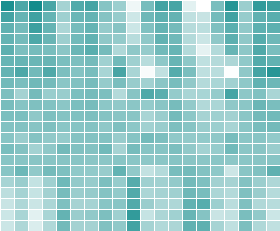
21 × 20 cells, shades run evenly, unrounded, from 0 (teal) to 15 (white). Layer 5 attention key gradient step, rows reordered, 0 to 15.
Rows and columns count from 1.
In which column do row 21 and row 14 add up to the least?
10
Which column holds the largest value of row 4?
15
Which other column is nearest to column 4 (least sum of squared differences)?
2
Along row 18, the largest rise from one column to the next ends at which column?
11
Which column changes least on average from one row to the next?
18
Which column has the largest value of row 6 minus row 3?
17
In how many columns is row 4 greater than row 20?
6
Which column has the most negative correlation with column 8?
9
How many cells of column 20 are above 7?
9
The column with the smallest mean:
19
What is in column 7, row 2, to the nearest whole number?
5
